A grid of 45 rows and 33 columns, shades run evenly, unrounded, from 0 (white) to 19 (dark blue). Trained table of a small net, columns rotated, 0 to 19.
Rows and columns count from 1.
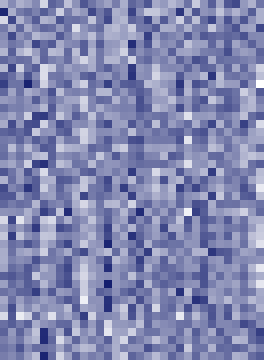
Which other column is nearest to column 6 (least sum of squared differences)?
33
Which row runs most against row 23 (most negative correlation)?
12
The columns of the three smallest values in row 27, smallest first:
24, 31, 8
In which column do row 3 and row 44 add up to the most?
19
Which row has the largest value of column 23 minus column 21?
2
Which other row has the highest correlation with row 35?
17
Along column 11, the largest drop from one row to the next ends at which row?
26
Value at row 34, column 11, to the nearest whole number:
4
